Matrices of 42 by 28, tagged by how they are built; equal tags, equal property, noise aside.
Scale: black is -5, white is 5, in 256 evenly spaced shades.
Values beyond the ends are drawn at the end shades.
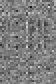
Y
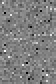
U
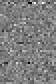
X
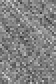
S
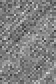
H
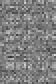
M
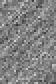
H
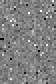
U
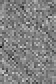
S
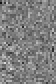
Y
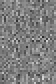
Y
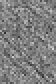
S
